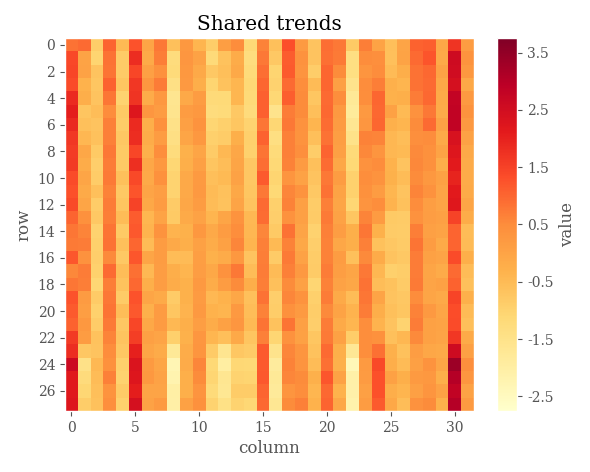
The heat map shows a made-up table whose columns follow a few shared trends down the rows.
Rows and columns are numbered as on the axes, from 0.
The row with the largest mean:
0
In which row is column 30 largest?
24
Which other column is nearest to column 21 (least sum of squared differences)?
7
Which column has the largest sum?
30
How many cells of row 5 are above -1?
26
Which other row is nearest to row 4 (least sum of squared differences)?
6
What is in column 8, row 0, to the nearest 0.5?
-0.5
